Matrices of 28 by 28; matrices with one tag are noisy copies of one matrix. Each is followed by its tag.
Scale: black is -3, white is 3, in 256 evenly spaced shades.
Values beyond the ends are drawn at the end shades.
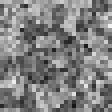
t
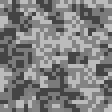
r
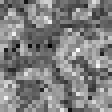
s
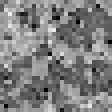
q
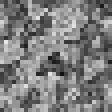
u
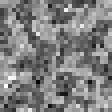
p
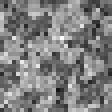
u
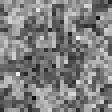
t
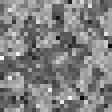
t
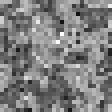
r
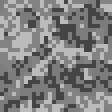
q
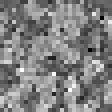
u
